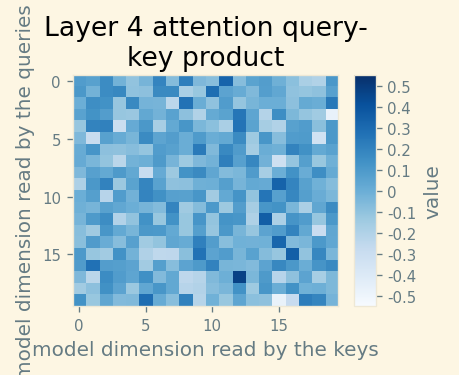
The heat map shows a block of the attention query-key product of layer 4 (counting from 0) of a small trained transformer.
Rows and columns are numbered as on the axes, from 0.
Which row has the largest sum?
16
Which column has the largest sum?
12
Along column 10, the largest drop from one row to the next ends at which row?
2
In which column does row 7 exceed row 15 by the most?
6
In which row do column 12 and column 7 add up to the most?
17
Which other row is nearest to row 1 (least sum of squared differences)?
11
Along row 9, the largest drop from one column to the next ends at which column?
3
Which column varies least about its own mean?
4
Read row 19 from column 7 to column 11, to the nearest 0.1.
-0.1 0.2 -0.2 0 -0.1
